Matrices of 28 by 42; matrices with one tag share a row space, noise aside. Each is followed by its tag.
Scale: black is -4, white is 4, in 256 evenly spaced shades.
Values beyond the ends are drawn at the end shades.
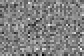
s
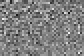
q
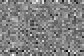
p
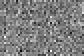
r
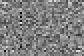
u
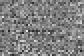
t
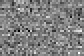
t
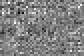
t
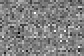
t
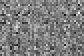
q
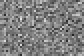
u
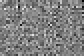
r
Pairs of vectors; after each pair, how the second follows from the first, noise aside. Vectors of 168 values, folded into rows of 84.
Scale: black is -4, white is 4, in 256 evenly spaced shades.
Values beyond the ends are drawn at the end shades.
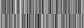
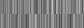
wrapped around, shrunk.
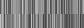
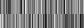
copied.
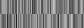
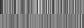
wrapped around, negated, partly zeroed.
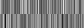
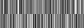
wrapped around, negated.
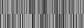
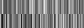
negated.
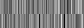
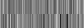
wrapped around, negated, partly zeroed.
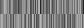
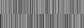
reversed, shrunk.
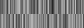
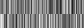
wrapped around, negated.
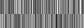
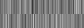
wrapped around, shrunk.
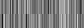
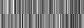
wrapped around, negated.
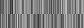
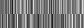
copied.
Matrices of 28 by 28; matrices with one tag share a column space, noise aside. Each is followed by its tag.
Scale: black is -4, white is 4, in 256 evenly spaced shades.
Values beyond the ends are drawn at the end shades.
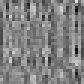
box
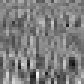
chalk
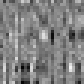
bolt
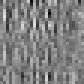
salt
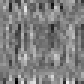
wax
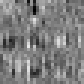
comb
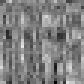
bolt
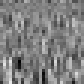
chalk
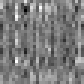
box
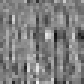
bolt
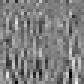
chalk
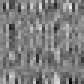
wax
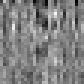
salt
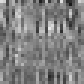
salt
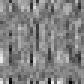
wax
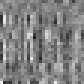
bolt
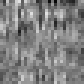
salt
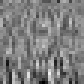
chalk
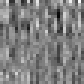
salt
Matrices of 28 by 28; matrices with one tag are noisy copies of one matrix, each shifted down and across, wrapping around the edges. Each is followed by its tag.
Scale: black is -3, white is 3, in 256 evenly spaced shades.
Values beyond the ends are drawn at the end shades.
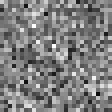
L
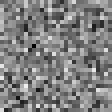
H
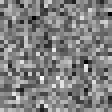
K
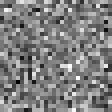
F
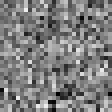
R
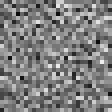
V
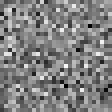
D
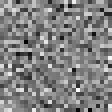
V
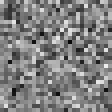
H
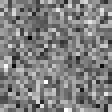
L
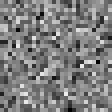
H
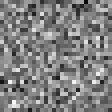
D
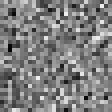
H
